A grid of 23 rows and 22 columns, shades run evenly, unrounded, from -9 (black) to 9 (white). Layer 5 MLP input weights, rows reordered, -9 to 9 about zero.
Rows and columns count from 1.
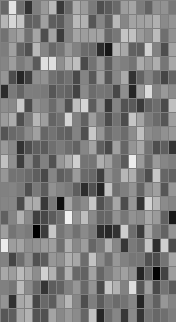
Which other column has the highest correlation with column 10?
17
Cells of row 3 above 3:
3
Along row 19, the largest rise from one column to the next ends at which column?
12
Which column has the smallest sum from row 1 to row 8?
14
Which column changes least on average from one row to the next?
8
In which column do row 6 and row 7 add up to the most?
19
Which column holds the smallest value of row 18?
20
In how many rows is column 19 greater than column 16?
16
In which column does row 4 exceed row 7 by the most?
15
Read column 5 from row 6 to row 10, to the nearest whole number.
1 0 1 4 2
